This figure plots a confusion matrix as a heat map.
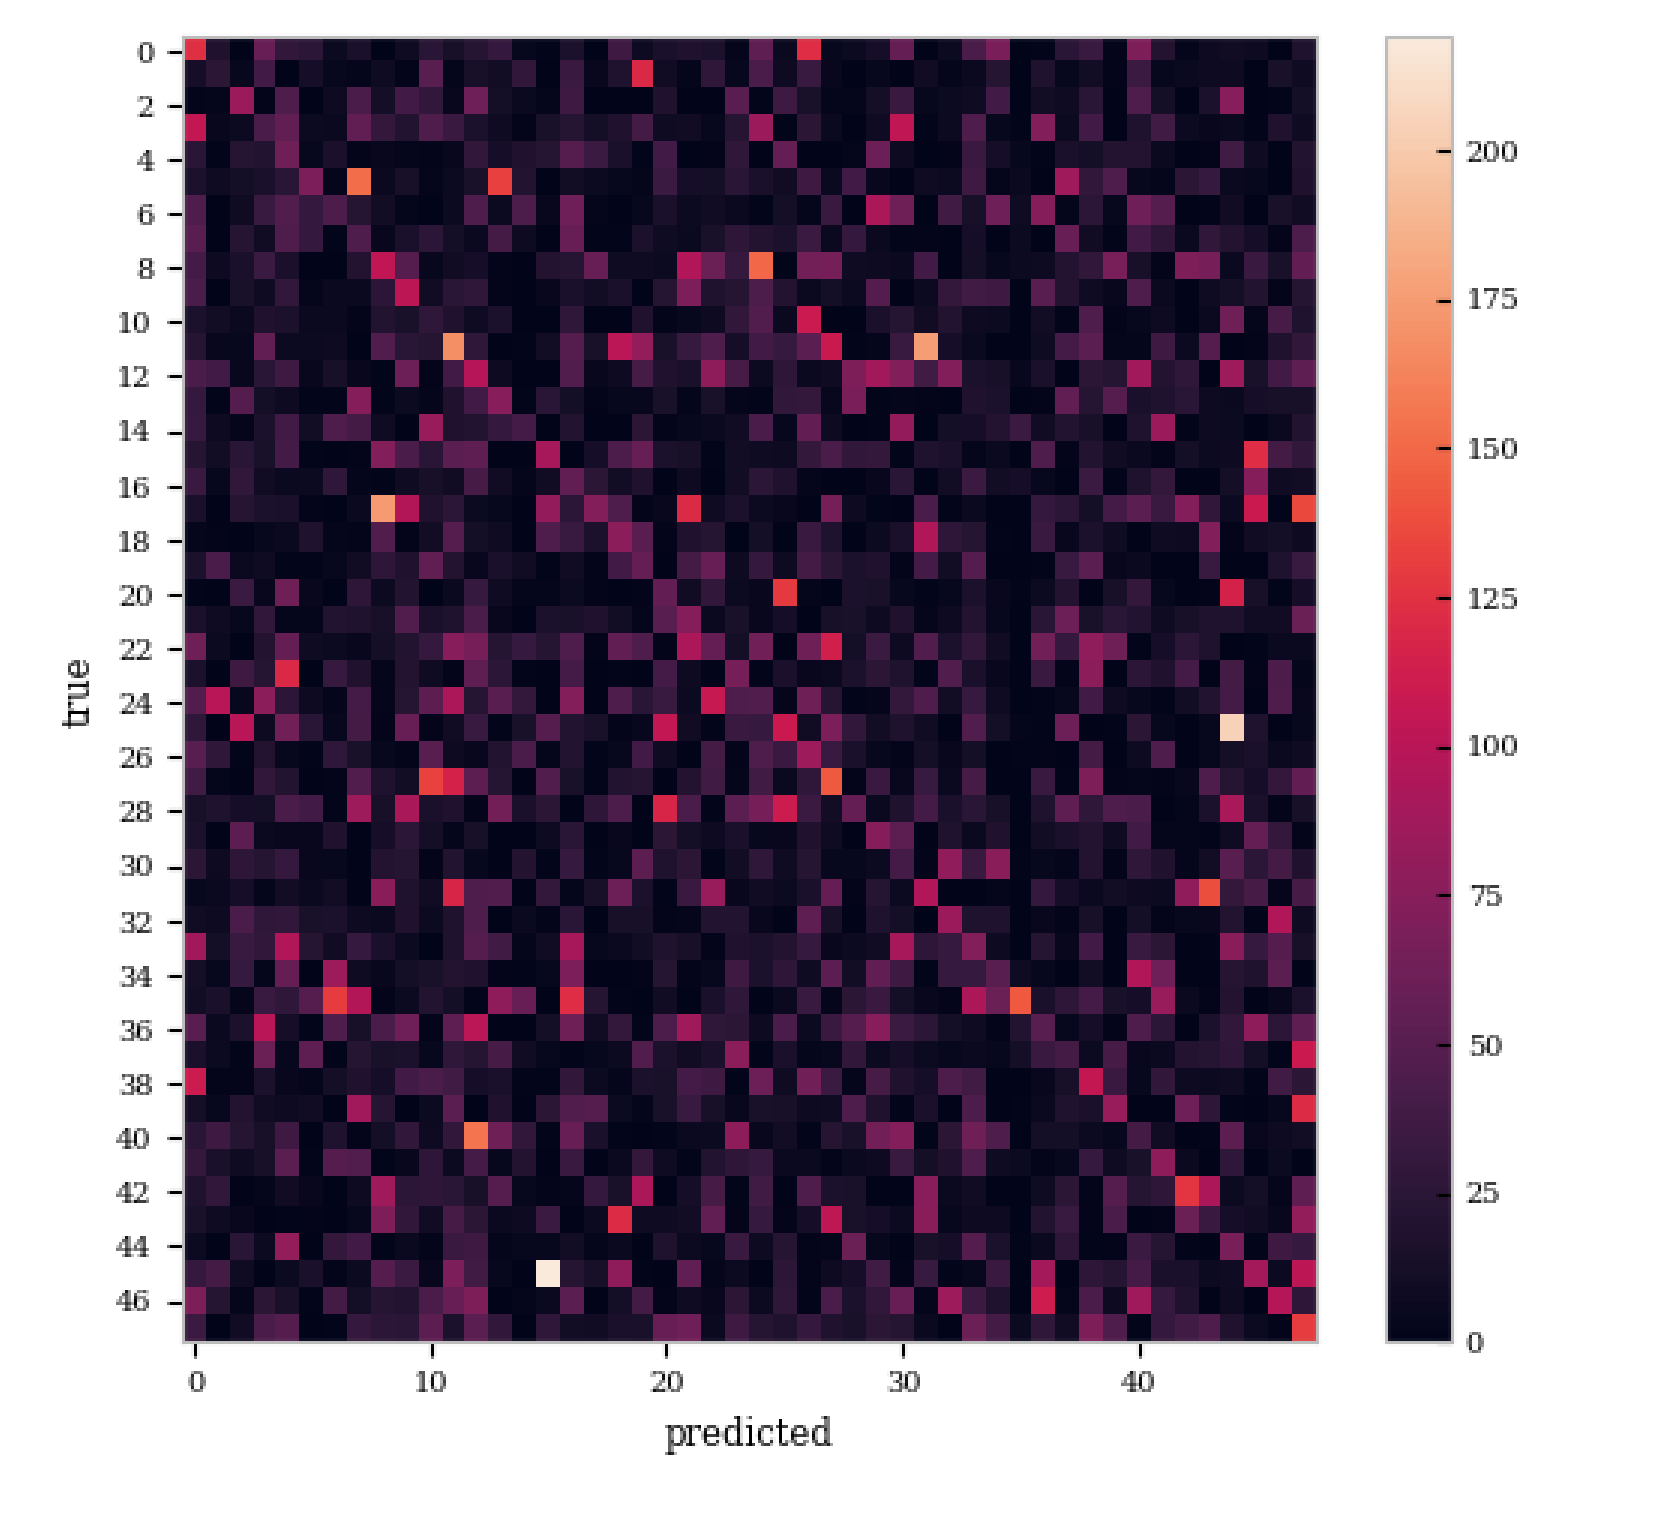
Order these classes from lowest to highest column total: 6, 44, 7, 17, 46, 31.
17, 6, 46, 31, 7, 44
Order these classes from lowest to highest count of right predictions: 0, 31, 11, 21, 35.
21, 31, 0, 35, 11
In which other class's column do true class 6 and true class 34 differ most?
36
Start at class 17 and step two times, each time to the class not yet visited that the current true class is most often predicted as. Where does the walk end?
24
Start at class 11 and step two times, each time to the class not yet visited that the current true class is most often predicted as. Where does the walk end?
43
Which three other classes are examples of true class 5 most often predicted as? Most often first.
7, 13, 37
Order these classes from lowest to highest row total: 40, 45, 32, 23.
32, 23, 40, 45
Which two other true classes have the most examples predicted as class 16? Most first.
35, 33
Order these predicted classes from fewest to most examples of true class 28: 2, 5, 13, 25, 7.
2, 5, 13, 7, 25
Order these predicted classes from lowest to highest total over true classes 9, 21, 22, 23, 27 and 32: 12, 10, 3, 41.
41, 3, 10, 12
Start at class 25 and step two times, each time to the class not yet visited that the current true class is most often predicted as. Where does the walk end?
4
